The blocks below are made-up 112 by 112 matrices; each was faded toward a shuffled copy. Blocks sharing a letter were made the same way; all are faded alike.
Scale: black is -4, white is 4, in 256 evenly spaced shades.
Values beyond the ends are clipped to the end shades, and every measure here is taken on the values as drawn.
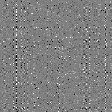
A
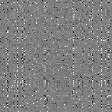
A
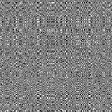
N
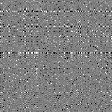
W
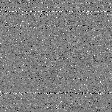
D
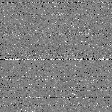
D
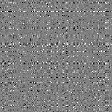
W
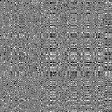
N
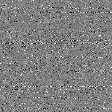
D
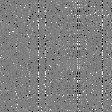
A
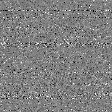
D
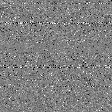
D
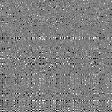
W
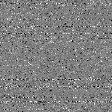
D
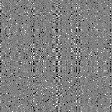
A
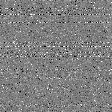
D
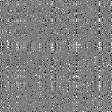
A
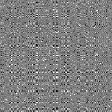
N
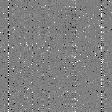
A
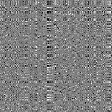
N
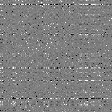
W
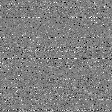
D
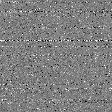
D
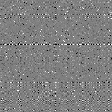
W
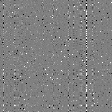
A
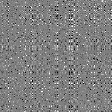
A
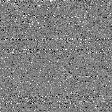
D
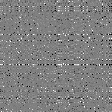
W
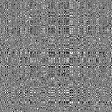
N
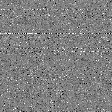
D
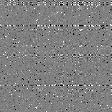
W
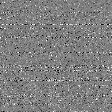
D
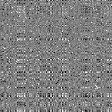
N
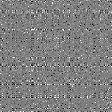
W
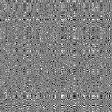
N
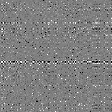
W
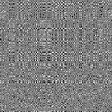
N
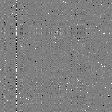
A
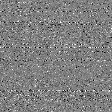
D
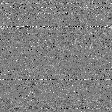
D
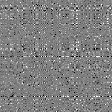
W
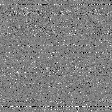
D
